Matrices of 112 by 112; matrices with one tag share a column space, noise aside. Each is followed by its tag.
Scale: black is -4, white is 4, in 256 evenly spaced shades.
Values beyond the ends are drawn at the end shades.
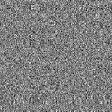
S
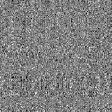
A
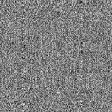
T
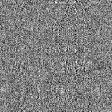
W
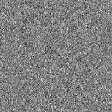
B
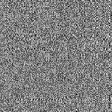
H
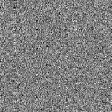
B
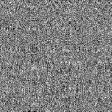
W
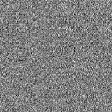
B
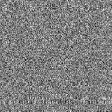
S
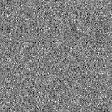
B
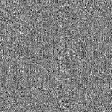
T
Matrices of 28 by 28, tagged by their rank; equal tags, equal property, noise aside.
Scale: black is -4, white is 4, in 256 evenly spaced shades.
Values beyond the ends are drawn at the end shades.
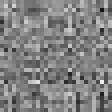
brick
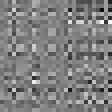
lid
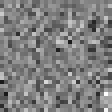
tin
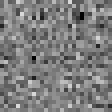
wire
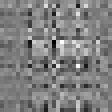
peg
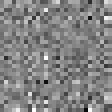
brick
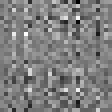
lid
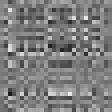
peg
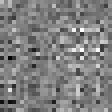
brick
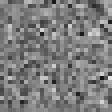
tin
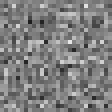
tin
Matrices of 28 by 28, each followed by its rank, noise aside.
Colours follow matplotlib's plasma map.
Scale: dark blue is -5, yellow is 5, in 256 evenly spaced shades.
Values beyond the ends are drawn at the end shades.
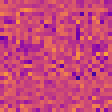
six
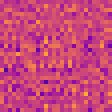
six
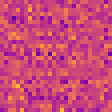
six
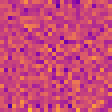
eight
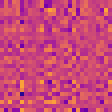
three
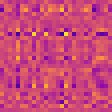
two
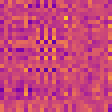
three
